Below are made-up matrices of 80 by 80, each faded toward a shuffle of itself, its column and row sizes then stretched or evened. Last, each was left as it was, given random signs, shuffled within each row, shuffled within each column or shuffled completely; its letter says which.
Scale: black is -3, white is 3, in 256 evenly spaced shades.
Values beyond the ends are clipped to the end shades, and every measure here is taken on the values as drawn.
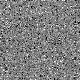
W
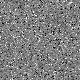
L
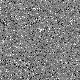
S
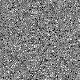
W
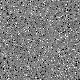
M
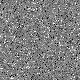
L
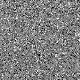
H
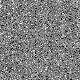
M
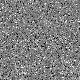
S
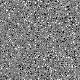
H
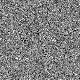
S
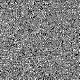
W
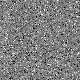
L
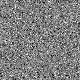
S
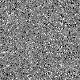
H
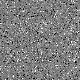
H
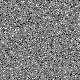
L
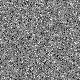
L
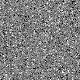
M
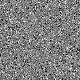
M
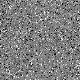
H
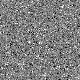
S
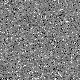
L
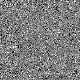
H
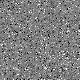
H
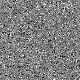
H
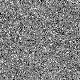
H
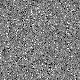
M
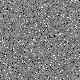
L
